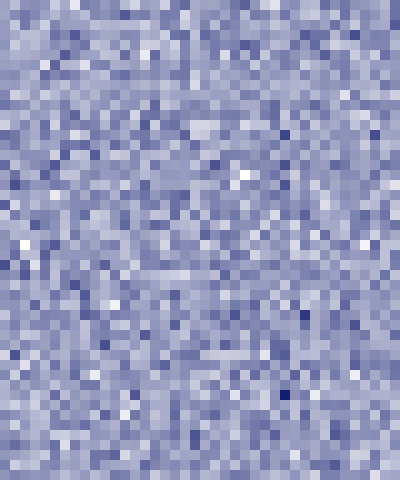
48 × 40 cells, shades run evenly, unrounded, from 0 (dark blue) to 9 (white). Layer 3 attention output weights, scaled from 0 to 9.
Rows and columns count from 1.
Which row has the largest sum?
10
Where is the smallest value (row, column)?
40, 29
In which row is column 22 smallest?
17
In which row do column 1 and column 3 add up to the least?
27
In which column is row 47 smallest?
34
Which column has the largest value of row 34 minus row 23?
4
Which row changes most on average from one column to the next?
38
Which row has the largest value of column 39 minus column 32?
47
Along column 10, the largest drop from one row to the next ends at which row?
39
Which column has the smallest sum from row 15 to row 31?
5
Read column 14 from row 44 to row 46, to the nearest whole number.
4 5 6
